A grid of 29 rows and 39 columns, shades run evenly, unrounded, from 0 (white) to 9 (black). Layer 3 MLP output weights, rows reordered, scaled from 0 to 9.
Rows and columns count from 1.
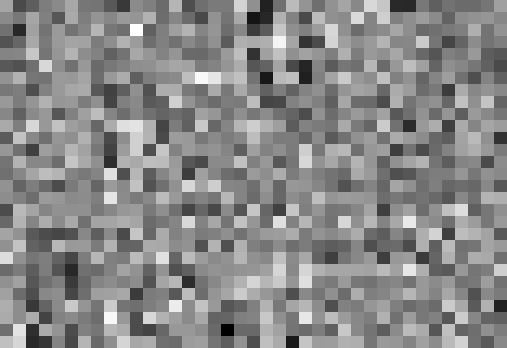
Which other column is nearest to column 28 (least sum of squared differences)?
25
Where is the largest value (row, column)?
28, 18
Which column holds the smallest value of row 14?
24
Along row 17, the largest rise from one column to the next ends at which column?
10
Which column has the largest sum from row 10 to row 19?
35
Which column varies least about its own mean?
7
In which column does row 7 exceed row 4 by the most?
21
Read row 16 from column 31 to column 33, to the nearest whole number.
3 4 5
